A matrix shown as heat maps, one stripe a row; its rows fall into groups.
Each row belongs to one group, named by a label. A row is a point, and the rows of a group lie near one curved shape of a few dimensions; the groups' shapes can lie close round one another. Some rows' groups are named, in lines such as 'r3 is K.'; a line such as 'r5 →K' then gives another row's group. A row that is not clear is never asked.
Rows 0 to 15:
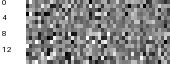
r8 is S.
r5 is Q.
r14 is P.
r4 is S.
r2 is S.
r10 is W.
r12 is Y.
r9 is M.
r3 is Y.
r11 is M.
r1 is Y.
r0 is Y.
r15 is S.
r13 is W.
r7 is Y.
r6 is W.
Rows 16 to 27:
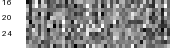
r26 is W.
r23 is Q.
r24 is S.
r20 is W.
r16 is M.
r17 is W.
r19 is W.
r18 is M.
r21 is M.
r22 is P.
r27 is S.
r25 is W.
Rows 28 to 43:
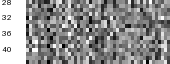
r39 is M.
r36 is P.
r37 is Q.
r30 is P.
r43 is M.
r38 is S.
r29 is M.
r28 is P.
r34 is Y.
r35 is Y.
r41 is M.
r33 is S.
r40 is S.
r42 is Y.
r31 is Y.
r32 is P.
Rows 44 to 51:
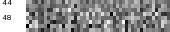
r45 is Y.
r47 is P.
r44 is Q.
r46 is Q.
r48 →Y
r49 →S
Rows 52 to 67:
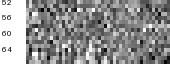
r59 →M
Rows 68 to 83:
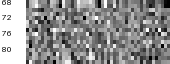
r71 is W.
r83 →P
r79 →M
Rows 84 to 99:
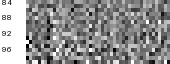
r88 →W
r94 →M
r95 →Y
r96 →M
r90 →Y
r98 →Y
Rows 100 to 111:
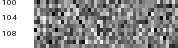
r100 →M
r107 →M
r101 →S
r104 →S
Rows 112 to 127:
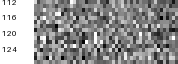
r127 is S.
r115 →P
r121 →S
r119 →W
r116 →S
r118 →P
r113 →W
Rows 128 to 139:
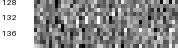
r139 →S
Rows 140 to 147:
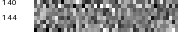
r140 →P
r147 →Y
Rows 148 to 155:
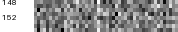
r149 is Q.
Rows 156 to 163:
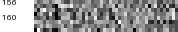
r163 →Y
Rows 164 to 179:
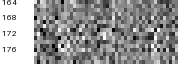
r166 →M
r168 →M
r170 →S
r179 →M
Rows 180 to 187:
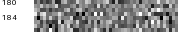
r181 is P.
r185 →P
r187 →W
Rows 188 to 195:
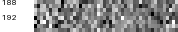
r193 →S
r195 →Y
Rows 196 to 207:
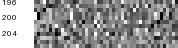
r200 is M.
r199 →M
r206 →Y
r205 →W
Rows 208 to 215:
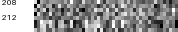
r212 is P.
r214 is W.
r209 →Y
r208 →M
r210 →S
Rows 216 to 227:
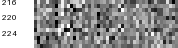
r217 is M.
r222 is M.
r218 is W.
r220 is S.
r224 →P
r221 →M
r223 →W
